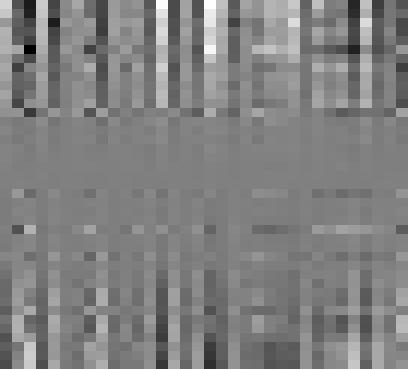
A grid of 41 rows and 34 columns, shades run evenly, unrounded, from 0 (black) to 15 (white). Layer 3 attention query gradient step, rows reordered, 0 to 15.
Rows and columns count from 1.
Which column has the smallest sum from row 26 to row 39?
14
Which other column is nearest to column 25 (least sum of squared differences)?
4
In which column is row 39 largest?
3
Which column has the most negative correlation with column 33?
22
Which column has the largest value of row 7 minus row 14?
18
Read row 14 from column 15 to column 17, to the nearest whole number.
7 8 8
